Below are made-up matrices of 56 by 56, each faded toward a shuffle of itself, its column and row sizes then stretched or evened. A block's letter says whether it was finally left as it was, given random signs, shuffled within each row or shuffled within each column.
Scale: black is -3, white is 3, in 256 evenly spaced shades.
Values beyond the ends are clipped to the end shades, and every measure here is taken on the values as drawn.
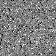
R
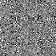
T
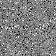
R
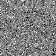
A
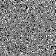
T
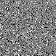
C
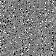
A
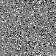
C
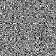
T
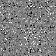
T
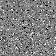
R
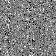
A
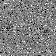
R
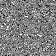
R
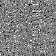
T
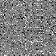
T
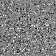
R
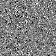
A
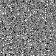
A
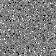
C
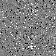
C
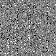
A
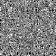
T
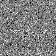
R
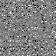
T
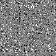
C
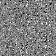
A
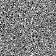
A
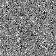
A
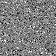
R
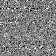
R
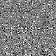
T
